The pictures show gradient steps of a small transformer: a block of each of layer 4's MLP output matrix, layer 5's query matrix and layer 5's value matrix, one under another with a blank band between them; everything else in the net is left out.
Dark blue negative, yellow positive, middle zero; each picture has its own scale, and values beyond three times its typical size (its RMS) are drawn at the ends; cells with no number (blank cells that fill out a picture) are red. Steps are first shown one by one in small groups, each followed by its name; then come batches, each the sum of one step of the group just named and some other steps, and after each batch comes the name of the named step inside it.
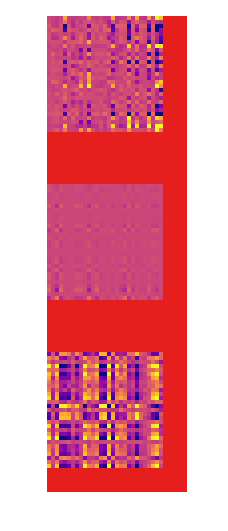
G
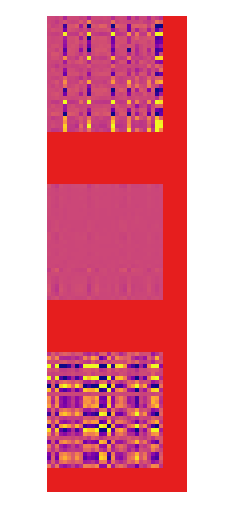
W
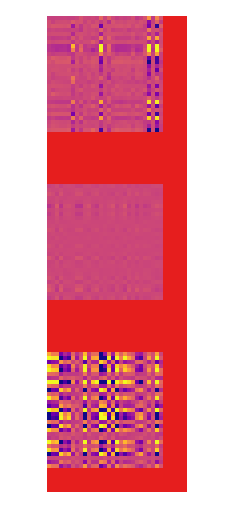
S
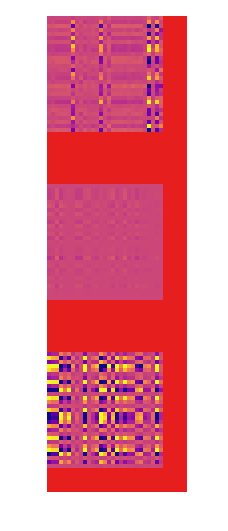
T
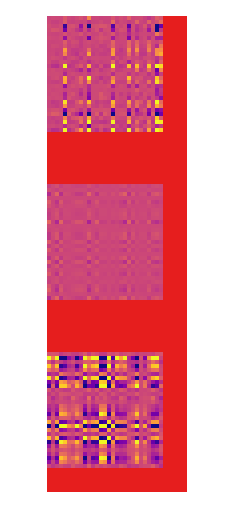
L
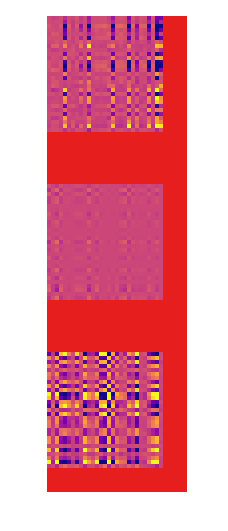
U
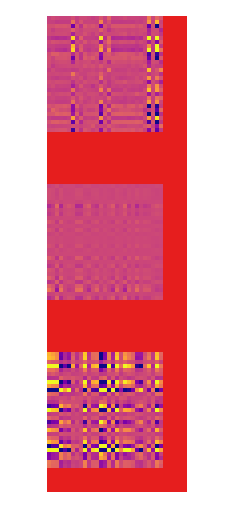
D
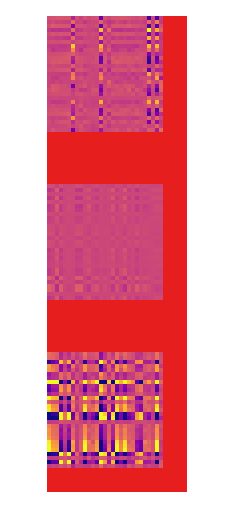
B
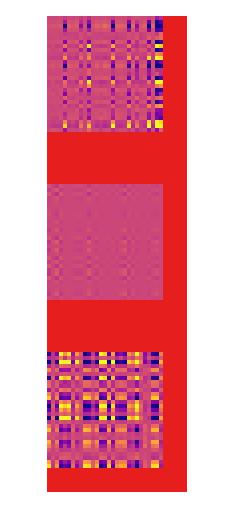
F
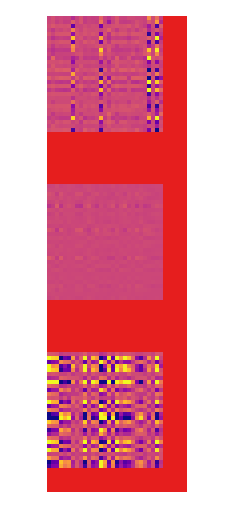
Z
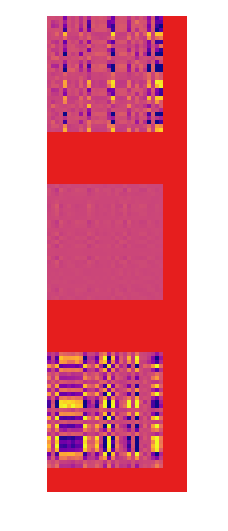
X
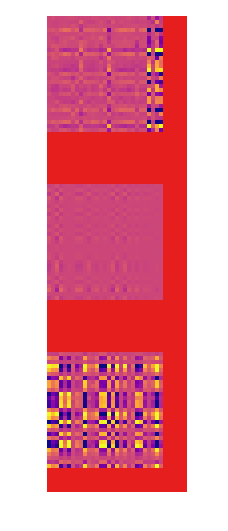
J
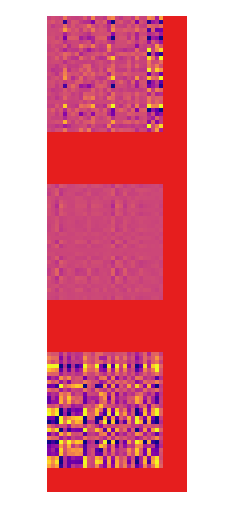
J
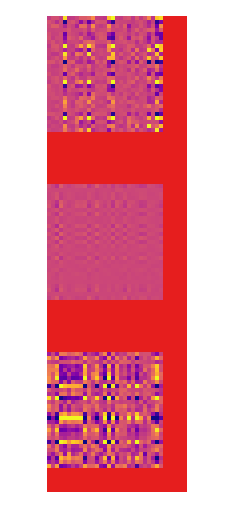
G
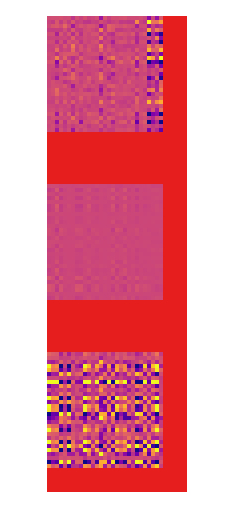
B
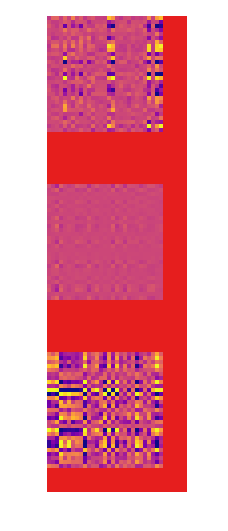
J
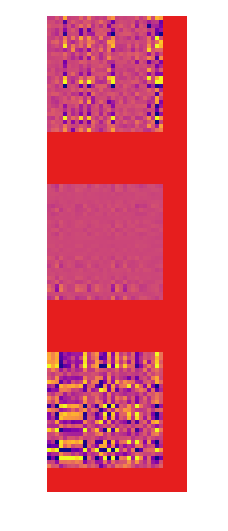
D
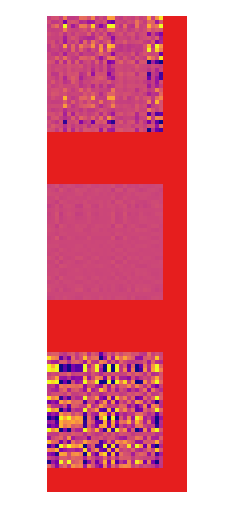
S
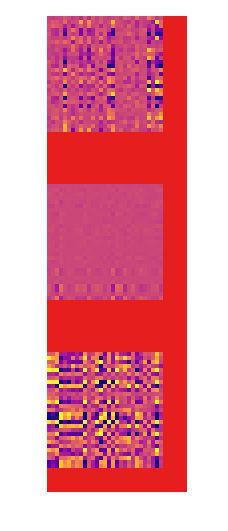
Z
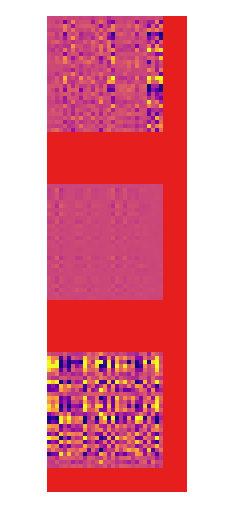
T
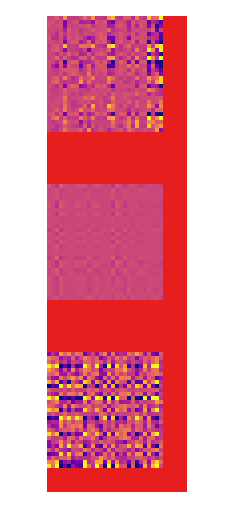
G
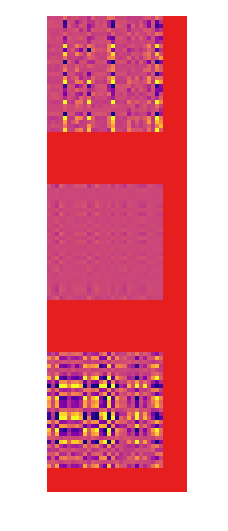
W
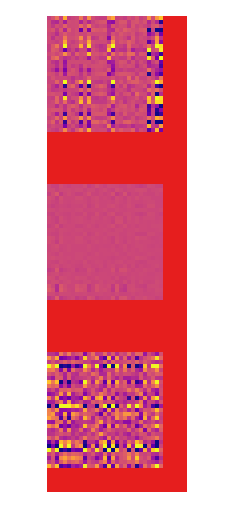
J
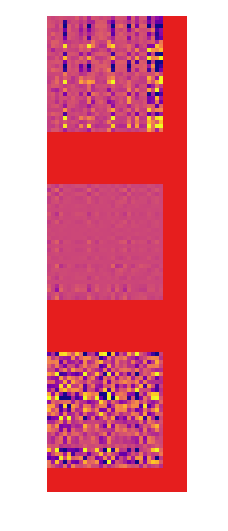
U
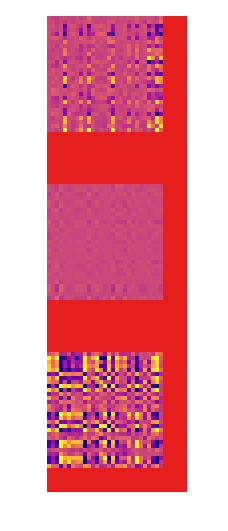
L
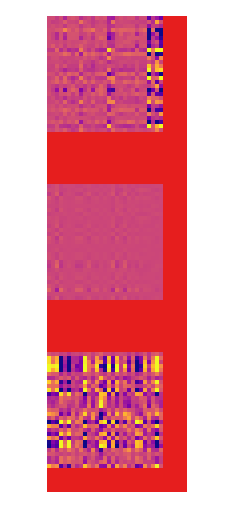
J
